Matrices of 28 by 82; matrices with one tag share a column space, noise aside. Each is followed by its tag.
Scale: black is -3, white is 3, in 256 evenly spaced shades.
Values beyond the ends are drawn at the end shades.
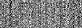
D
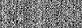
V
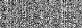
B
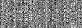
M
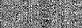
V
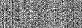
M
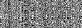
B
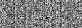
B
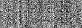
M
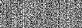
D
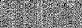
D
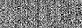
V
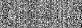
B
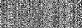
D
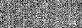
D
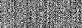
M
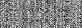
M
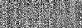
D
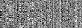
M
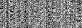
M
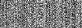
D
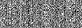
V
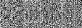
B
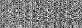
M
